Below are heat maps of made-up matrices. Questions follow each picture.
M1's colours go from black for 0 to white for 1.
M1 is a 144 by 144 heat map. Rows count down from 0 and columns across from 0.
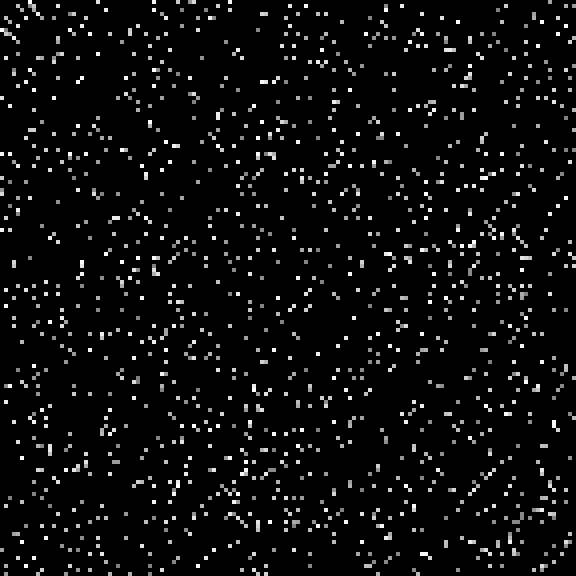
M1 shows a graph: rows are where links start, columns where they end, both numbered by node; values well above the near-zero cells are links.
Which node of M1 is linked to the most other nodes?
node 8
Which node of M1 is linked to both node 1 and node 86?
node 54
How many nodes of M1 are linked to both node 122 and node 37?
3
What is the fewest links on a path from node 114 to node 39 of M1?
3
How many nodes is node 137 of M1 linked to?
9
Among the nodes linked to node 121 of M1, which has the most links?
node 38
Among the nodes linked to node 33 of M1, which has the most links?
node 52
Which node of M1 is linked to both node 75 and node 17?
node 42
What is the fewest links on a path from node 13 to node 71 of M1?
2
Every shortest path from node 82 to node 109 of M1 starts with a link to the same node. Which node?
node 41
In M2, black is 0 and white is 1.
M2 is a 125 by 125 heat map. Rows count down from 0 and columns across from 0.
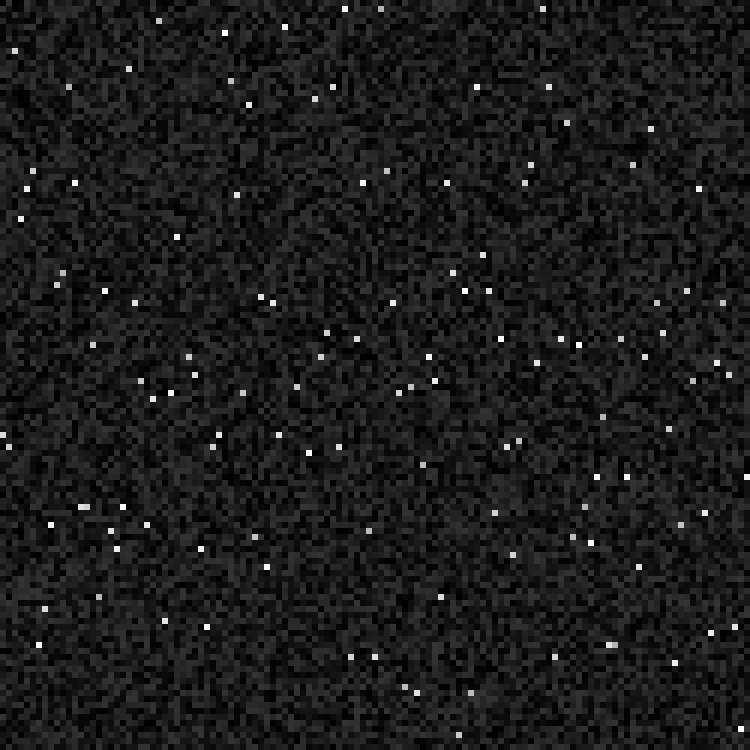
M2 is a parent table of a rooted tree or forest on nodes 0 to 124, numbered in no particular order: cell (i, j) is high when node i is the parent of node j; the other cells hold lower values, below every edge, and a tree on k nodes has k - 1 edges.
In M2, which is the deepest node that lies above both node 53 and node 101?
59
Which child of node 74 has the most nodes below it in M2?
84
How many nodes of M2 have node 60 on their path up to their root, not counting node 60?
5
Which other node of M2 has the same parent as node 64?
5
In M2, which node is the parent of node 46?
72
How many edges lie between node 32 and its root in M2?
3
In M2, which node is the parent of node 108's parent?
11
